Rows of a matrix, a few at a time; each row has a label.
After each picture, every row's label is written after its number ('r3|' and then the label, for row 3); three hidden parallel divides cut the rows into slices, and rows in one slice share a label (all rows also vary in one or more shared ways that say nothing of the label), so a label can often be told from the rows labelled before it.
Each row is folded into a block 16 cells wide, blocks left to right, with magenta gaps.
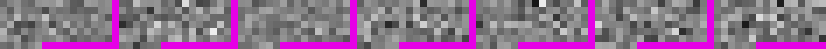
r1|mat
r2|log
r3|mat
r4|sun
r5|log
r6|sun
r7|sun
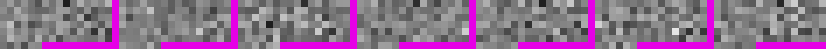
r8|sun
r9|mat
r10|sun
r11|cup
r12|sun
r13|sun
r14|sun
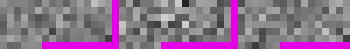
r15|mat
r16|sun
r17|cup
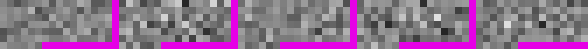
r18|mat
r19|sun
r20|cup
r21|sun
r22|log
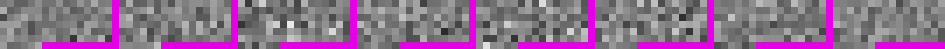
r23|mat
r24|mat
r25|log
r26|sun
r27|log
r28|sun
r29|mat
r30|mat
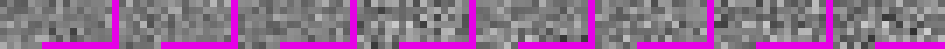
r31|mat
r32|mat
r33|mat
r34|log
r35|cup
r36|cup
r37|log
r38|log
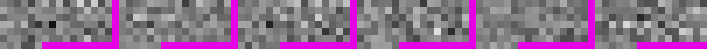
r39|sun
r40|mat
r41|sun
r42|sun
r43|mat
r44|log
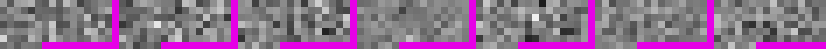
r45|log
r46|log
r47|sun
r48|cup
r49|sun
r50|mat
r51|sun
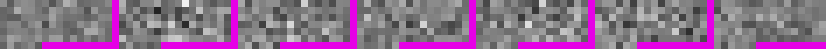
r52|cup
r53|log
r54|log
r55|mat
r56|log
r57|sun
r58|mat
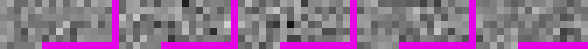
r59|mat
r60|sun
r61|sun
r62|mat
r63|mat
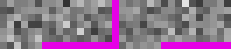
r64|sun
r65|log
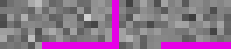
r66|cup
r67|mat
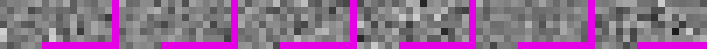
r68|cup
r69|mat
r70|cup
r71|sun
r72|cup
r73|log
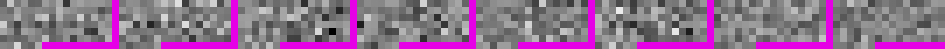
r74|sun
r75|sun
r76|sun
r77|log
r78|log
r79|sun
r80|cup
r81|cup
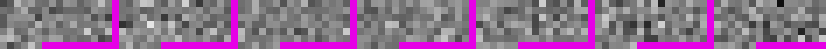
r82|cup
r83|log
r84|cup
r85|cup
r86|log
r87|sun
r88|sun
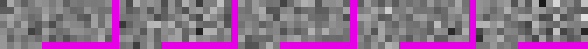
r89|mat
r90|log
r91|cup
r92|mat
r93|sun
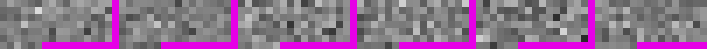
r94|mat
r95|cup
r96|sun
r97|mat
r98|log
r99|cup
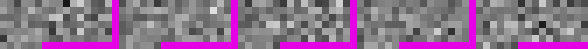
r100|sun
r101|cup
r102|log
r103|mat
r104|log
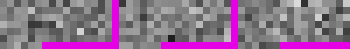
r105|sun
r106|cup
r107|sun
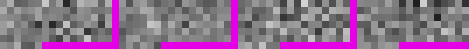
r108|sun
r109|cup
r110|log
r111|log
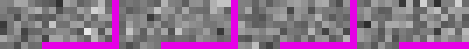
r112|log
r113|mat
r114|mat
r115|log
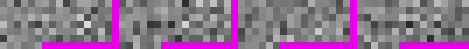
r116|sun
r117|sun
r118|mat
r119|sun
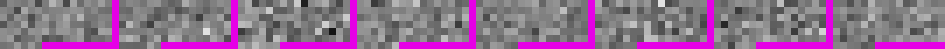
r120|mat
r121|cup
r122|sun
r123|mat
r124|mat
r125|log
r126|log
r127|cup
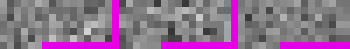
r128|cup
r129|sun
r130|mat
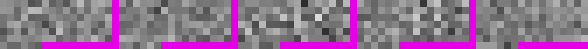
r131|mat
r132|cup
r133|sun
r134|sun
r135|mat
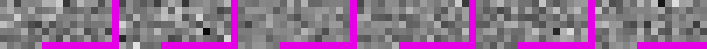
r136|sun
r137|sun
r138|cup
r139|cup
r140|log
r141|sun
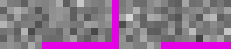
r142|mat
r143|cup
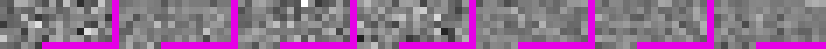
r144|log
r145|cup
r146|log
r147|sun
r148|mat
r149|cup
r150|mat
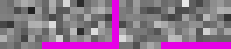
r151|log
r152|log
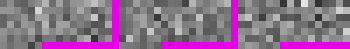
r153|mat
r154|mat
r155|log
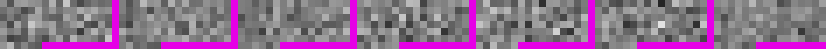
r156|log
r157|cup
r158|cup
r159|sun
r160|sun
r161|sun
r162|mat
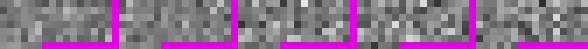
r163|cup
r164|cup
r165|log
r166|log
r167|sun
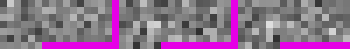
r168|cup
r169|log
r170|log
